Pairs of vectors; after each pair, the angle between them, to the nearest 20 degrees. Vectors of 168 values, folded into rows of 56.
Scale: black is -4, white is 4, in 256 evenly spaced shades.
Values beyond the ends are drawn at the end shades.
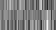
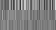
100 degrees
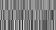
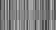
80 degrees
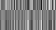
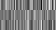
20 degrees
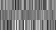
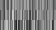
100 degrees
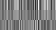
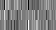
80 degrees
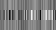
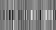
20 degrees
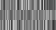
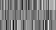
140 degrees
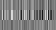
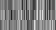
120 degrees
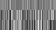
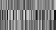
60 degrees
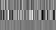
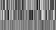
140 degrees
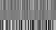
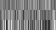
60 degrees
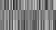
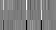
80 degrees
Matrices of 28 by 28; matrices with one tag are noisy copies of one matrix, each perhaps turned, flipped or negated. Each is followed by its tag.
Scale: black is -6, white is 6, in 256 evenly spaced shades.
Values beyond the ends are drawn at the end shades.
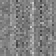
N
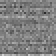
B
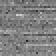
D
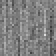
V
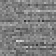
D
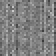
B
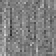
V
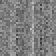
N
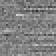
D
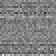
B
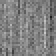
V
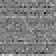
B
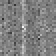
N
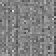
B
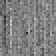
V
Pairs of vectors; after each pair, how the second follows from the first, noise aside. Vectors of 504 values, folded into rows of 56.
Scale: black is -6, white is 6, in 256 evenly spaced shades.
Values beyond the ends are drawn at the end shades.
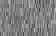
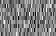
wrapped around, scaled up.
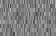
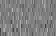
reversed, negated, partly zeroed.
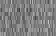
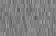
shrunk.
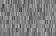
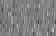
reversed, negated, partly zeroed.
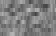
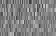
sign-scrambled.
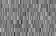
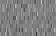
reversed, negated, partly zeroed.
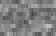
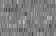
reversed, negated, partly zeroed.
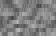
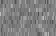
reversed, negated, partly zeroed.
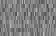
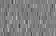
reversed, negated, partly zeroed.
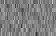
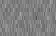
wrapped around, negated, shrunk.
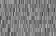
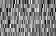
wrapped around, scaled up.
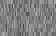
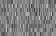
negated.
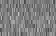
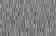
negated, shrunk.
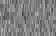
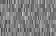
negated.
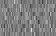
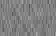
wrapped around, negated, shrunk.
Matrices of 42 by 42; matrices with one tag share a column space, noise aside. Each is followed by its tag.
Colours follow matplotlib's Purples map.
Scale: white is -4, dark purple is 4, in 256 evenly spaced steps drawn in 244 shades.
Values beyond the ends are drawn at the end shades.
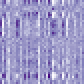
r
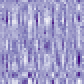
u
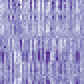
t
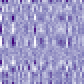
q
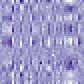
q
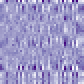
q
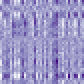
r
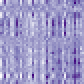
r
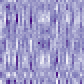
u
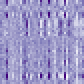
r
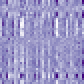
r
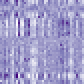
r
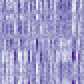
t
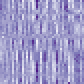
t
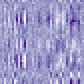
u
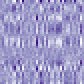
q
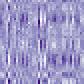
u
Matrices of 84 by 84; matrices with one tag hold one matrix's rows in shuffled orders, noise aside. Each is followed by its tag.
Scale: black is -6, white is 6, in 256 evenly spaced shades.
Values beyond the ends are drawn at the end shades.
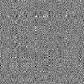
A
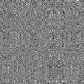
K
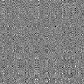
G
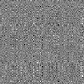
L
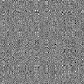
G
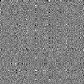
A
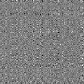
L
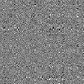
K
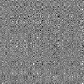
L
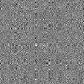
A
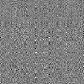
A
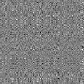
L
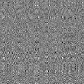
G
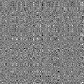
L
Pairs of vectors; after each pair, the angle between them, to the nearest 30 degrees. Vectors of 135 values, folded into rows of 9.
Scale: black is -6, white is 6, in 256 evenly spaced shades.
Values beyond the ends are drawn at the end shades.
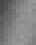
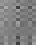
120 degrees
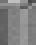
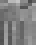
60 degrees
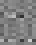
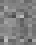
150 degrees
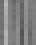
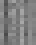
150 degrees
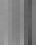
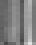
150 degrees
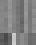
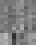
150 degrees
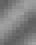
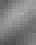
30 degrees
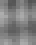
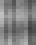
30 degrees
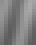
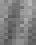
30 degrees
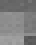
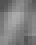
60 degrees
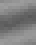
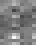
60 degrees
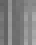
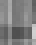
60 degrees
